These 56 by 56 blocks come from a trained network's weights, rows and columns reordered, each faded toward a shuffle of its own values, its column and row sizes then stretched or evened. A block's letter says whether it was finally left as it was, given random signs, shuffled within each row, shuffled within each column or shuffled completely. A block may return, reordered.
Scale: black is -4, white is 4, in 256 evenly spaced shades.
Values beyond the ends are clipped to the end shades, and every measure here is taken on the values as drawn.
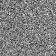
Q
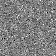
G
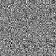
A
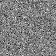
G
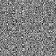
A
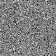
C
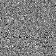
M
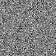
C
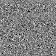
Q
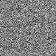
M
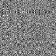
A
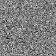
M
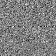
Q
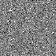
M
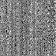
A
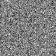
C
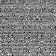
A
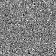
Q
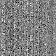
C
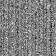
C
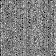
C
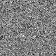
Q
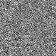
M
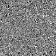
M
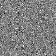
C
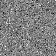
G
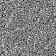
C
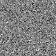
Q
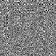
A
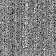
C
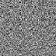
A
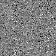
C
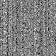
C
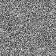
M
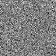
C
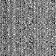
A
